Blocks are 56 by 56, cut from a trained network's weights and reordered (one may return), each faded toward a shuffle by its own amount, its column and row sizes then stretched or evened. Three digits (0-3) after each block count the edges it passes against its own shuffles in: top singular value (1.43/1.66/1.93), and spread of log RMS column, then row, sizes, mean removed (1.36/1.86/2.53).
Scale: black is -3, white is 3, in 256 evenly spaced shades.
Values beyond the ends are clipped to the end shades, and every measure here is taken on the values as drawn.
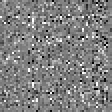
0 3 1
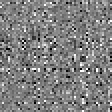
2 3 2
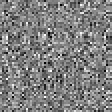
3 2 1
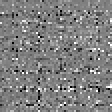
0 2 3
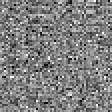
2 0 0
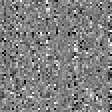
0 3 0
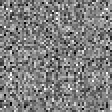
3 2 0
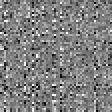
3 3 2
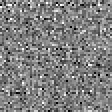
1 0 2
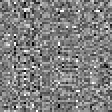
3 2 0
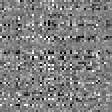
3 2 3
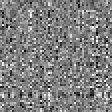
3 3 1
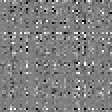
1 3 3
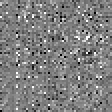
0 3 2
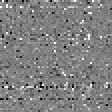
1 1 2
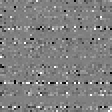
2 1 3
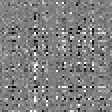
3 3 3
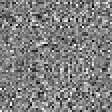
3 1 2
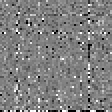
2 1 2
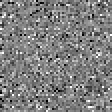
0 1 2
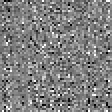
1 3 1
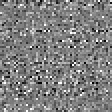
1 1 3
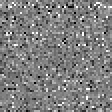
0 0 2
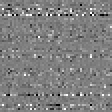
2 1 3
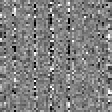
2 3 0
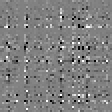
1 3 3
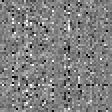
1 3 0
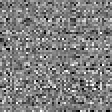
3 1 3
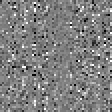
0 3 1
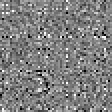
1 2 2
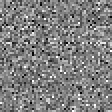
1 0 0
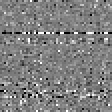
2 0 3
